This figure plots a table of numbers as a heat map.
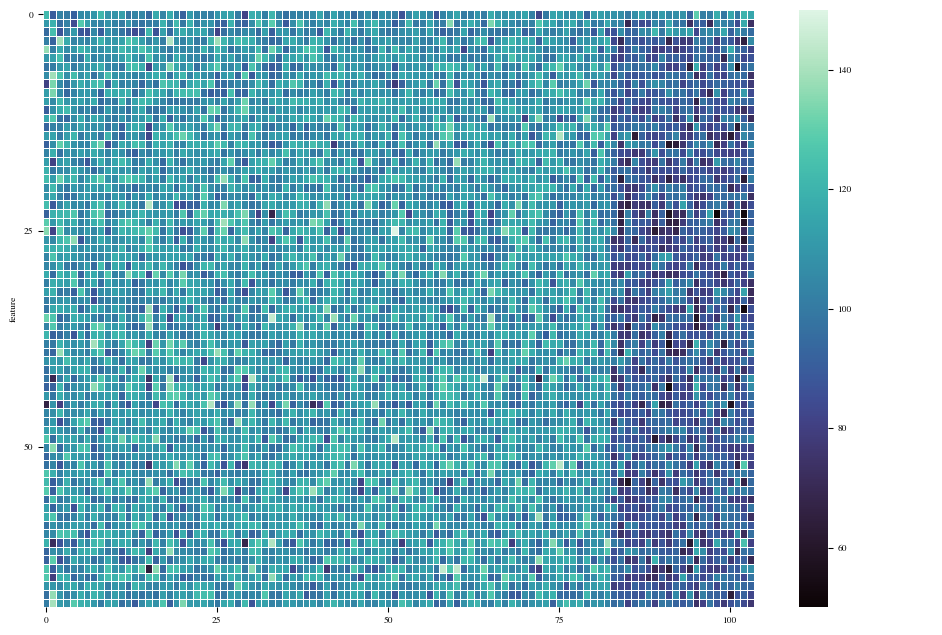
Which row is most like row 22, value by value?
54
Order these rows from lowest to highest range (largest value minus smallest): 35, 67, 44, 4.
44, 4, 67, 35
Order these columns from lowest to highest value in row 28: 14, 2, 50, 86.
86, 14, 50, 2
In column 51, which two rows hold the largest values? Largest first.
25, 49
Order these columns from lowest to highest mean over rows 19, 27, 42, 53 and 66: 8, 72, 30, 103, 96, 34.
96, 103, 72, 34, 30, 8
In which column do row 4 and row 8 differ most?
0
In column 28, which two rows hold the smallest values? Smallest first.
55, 52
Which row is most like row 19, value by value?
24
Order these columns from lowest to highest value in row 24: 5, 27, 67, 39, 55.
5, 55, 67, 27, 39
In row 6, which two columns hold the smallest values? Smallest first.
101, 94
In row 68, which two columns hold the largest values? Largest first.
1, 20
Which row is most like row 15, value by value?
39
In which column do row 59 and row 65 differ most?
46
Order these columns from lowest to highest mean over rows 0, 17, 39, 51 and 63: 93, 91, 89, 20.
91, 93, 89, 20
